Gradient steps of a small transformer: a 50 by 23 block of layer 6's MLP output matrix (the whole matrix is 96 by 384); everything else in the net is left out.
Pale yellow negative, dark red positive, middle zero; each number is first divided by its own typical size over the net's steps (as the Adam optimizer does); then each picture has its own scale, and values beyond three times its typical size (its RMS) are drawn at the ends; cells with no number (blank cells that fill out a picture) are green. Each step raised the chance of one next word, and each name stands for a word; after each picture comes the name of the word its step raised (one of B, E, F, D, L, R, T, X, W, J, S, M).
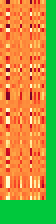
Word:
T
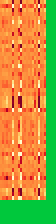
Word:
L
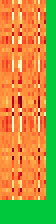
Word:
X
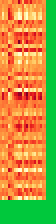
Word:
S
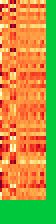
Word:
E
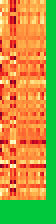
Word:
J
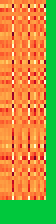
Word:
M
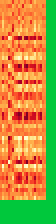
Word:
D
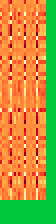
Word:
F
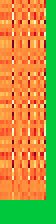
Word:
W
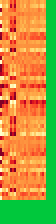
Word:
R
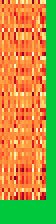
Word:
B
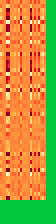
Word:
S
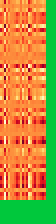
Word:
T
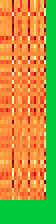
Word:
F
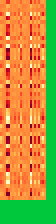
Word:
D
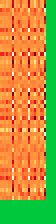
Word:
B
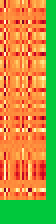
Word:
B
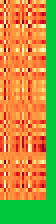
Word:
E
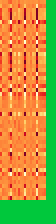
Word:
S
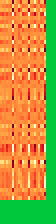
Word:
E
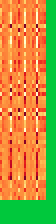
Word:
X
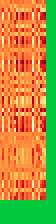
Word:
X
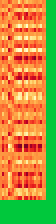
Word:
E
